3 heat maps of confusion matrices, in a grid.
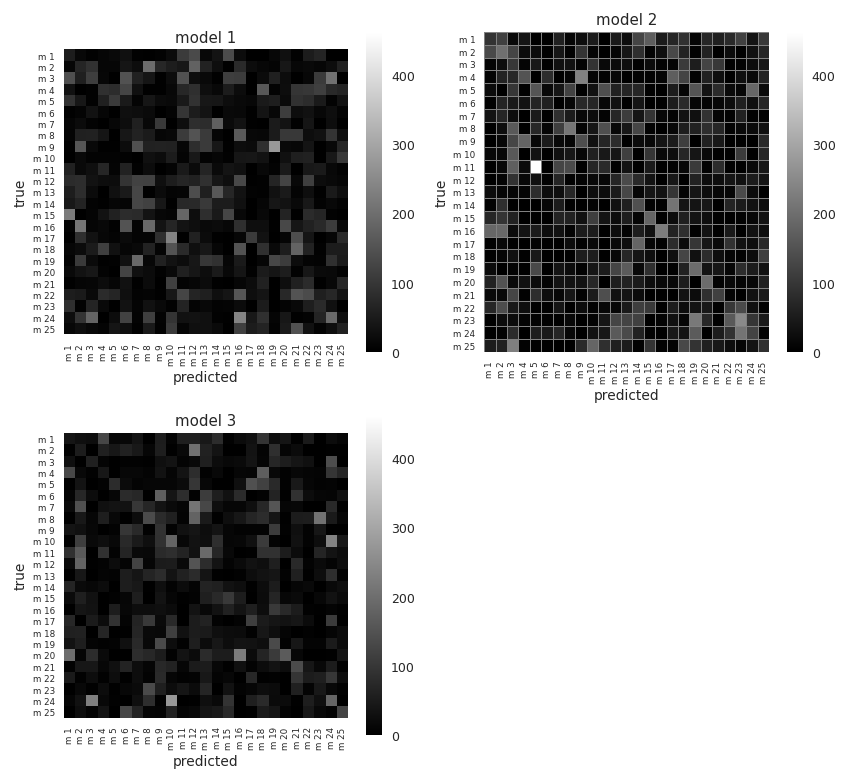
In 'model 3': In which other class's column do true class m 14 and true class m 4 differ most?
m 18
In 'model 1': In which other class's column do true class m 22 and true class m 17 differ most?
m 10
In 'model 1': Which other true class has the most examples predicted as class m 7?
m 19
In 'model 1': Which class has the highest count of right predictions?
m 24
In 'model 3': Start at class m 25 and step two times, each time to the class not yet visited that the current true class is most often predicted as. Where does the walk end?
m 9
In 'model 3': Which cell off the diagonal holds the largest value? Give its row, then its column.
m 24, m 10
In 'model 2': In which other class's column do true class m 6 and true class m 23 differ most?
m 19
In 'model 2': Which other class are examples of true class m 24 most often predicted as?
m 23
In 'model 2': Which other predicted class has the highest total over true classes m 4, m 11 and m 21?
m 5
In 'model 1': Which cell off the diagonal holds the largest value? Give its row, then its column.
m 9, m 19
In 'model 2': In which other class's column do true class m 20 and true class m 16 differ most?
m 1
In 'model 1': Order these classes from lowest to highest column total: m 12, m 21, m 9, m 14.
m 9, m 14, m 21, m 12
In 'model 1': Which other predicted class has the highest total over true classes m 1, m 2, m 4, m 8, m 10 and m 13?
m 12
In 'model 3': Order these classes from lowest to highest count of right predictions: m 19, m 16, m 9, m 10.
m 16, m 9, m 19, m 10
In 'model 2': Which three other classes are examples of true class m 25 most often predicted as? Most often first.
m 3, m 10, m 18
